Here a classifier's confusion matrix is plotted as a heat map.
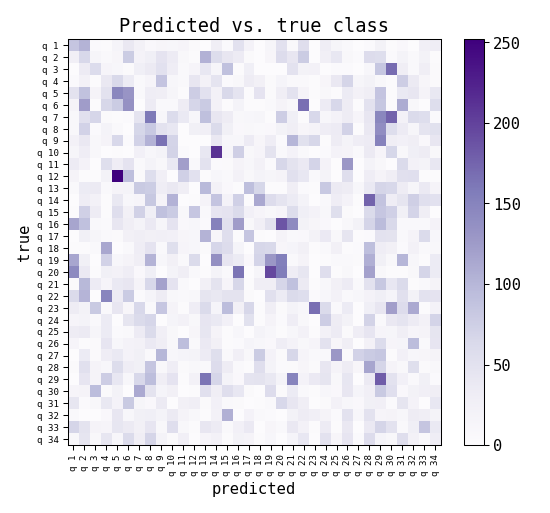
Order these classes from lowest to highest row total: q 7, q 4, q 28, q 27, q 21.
q 4, q 28, q 27, q 21, q 7
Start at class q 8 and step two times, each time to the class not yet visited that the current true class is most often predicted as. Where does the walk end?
q 13
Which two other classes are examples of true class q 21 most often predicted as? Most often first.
q 9, q 2
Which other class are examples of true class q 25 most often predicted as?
q 8
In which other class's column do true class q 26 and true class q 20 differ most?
q 19
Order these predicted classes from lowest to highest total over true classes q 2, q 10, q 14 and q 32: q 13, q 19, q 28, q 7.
q 7, q 19, q 13, q 28
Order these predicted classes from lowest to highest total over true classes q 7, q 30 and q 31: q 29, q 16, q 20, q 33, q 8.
q 16, q 33, q 20, q 8, q 29
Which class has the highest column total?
q 29
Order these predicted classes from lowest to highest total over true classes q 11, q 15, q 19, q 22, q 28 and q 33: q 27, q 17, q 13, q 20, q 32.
q 27, q 17, q 13, q 32, q 20
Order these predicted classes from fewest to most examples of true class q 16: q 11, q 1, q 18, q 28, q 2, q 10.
q 11, q 18, q 10, q 28, q 2, q 1
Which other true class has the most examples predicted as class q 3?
q 30
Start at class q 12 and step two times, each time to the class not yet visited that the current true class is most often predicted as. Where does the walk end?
q 6
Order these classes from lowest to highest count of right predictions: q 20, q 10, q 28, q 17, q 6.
q 10, q 17, q 28, q 6, q 20
